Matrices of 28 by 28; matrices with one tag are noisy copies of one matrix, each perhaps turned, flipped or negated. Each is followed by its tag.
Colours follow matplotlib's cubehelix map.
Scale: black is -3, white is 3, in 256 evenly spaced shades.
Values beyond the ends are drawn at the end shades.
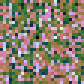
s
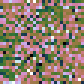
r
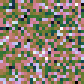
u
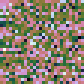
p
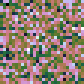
u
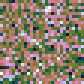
r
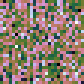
p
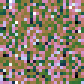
p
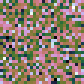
p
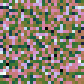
s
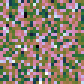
s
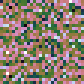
r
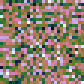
r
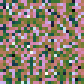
s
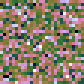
s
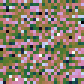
r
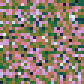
u
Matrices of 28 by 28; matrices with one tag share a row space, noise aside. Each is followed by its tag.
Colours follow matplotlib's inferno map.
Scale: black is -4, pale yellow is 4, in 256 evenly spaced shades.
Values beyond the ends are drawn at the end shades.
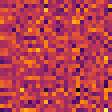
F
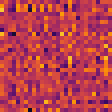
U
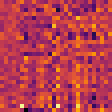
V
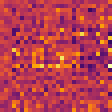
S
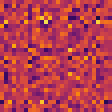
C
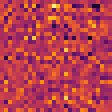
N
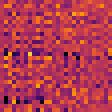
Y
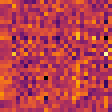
F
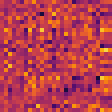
N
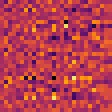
N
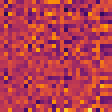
N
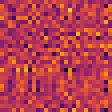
U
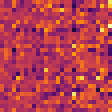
S
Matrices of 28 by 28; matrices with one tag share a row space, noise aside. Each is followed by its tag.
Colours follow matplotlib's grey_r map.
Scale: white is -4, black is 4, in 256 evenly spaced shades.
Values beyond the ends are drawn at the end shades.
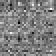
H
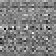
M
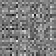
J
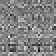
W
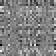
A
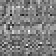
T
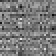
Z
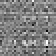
M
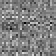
J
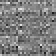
Z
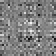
A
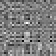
T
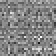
W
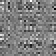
A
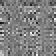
A
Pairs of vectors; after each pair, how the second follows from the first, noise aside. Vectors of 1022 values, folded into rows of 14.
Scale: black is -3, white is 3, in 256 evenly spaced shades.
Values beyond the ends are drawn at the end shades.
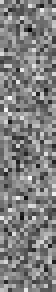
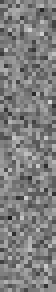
negated, shrunk.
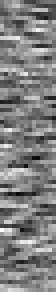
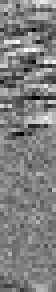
reversed, partly zeroed.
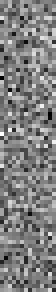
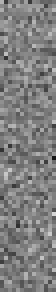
reversed, negated, shrunk.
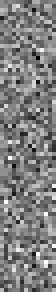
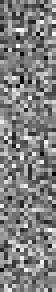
wrapped around.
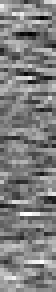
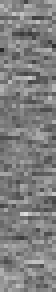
shrunk.
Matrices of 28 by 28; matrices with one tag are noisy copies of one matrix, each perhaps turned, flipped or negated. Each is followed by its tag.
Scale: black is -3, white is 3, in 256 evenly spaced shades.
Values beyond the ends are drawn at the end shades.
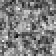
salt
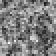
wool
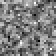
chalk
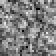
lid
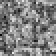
salt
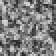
chalk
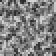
chalk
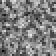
lid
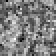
wool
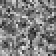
lid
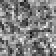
lid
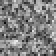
chalk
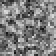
salt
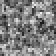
salt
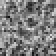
lid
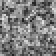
salt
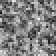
lid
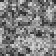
wool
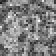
wool
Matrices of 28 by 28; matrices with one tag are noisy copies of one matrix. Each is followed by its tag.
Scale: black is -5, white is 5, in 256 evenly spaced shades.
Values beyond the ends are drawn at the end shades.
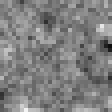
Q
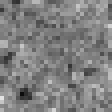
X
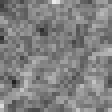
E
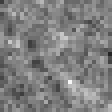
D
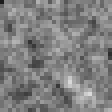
D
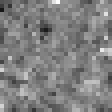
E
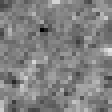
E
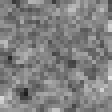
X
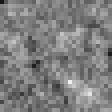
D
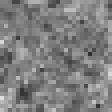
X
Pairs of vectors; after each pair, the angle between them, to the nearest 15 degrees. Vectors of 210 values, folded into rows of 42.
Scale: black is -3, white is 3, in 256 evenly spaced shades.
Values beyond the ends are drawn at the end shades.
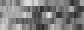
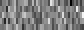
75 degrees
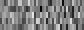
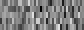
15 degrees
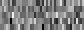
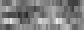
105 degrees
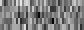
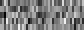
90 degrees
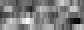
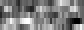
15 degrees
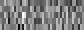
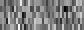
150 degrees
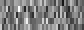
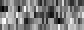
135 degrees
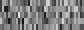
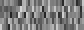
75 degrees
